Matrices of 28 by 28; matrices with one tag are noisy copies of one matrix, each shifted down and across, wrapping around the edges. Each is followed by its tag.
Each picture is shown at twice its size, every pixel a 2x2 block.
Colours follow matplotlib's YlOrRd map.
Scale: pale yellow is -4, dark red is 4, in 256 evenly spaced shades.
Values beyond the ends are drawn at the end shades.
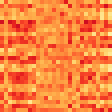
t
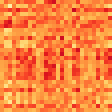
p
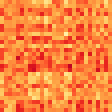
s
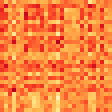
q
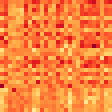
q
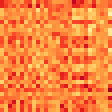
s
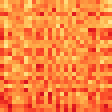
s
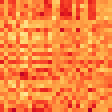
p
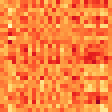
s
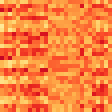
t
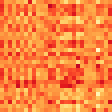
s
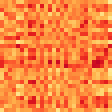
s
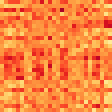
p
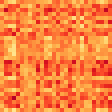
q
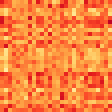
q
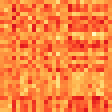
q
